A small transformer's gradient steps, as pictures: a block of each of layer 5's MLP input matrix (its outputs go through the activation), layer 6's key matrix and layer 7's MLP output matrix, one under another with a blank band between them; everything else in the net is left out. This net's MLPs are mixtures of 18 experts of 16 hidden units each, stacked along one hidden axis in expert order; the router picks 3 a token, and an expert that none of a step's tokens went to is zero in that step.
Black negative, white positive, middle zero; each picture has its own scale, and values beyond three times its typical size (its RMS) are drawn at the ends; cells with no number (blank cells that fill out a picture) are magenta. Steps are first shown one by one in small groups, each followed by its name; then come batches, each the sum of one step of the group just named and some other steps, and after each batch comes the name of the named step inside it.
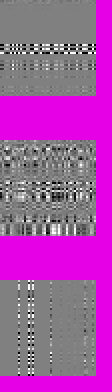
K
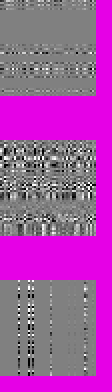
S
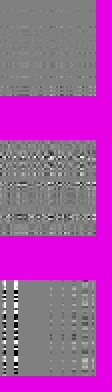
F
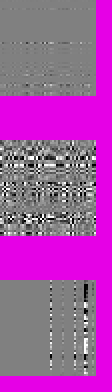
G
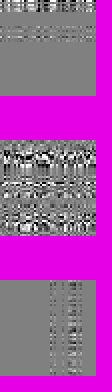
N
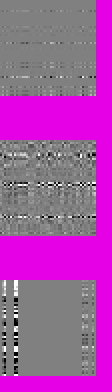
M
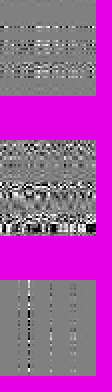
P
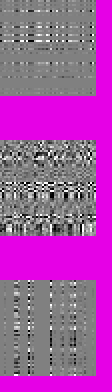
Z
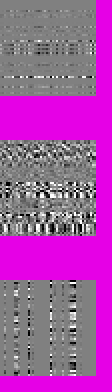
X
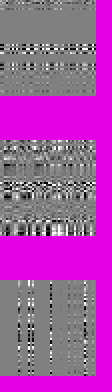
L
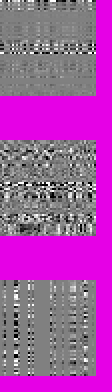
K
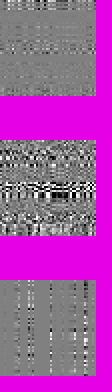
G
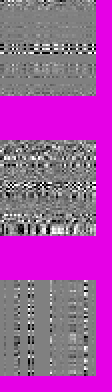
S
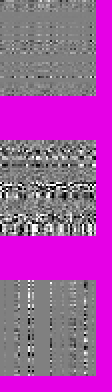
Z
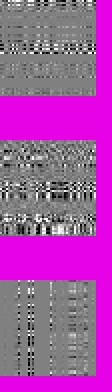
S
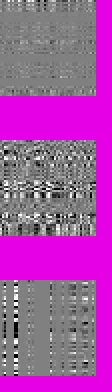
N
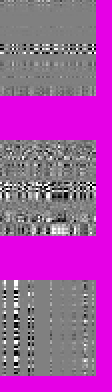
F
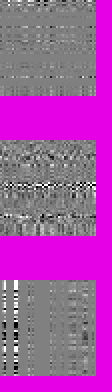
M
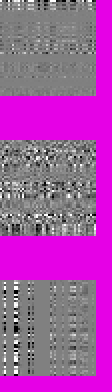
N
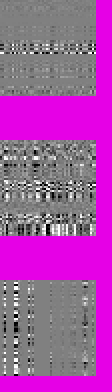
K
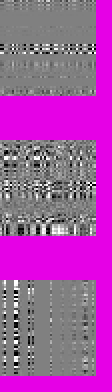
F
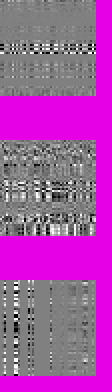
K
